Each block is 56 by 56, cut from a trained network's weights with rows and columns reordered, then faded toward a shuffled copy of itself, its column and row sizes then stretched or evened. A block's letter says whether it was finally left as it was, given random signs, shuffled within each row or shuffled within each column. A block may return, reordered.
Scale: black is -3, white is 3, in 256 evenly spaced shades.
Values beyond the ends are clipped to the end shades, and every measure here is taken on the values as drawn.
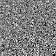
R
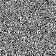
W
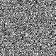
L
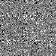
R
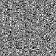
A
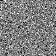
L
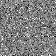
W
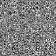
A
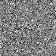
R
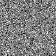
L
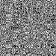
A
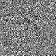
A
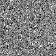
L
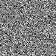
W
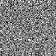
A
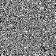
R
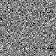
A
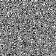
W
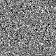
W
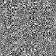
A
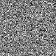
R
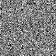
R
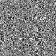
A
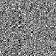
A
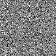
L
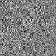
A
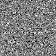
W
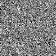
R
